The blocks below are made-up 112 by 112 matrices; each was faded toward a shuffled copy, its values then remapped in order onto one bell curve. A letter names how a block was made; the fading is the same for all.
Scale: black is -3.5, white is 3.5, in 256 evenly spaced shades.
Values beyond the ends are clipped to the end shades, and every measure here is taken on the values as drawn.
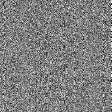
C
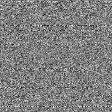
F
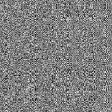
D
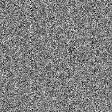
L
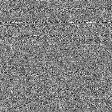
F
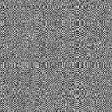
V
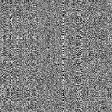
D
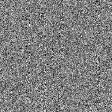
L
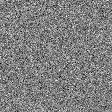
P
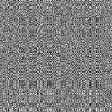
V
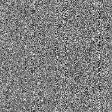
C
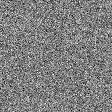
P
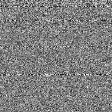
F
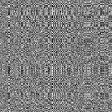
V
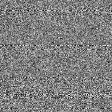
F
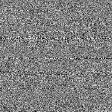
F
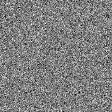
L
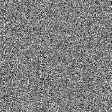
L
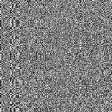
D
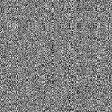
D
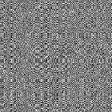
V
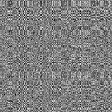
V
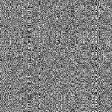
D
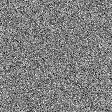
P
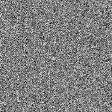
L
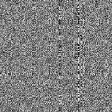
D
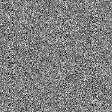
C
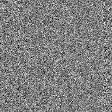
L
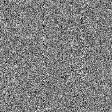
L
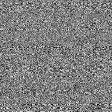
F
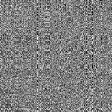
D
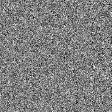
L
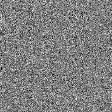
L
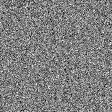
P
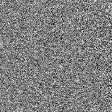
L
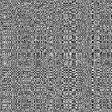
V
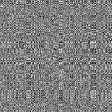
V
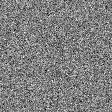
P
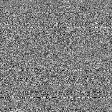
F
